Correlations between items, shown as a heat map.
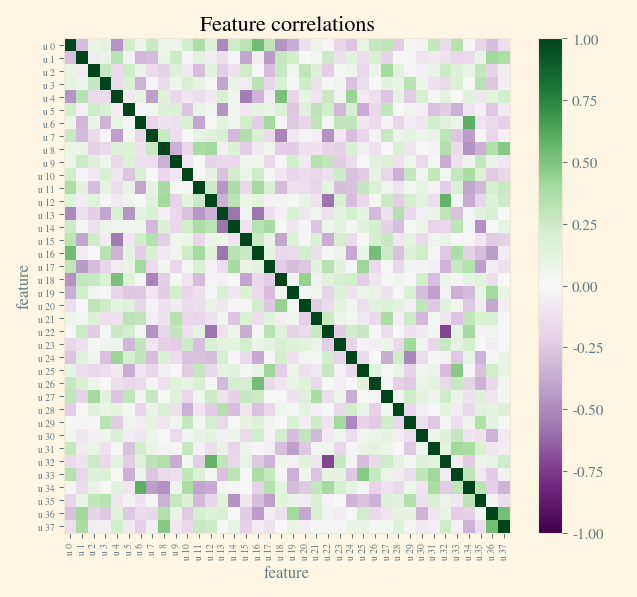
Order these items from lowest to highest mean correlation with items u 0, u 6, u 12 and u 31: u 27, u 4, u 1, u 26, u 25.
u 1, u 4, u 25, u 26, u 27
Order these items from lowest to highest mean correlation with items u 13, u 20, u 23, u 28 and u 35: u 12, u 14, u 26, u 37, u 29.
u 14, u 26, u 12, u 37, u 29
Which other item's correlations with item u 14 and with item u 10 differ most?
u 35
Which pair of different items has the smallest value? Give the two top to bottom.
u 22, u 32
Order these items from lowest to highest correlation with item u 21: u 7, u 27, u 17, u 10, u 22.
u 10, u 7, u 17, u 22, u 27
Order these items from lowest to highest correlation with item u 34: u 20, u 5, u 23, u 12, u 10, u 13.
u 12, u 20, u 5, u 13, u 23, u 10
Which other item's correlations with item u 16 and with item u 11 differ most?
u 36
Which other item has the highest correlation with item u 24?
u 4
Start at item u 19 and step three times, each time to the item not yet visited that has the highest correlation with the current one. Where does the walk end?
u 8
